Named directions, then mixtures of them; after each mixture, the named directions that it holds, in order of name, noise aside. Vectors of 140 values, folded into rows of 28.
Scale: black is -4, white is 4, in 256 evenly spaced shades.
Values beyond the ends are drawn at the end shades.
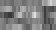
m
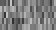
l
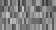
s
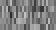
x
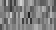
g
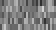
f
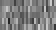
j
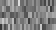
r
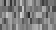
g, s.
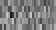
r, s, x.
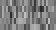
x.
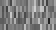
x.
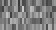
s.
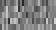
f, j, s.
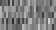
l, r.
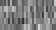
j, l.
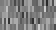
j, s.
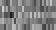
m, r, x.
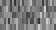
g, j, s.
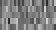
j, s.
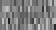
j.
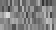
m, s.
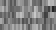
g, m.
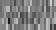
j.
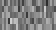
j, s.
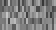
s.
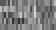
l, m.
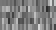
j, m.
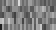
g, r.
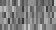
j, l, r.
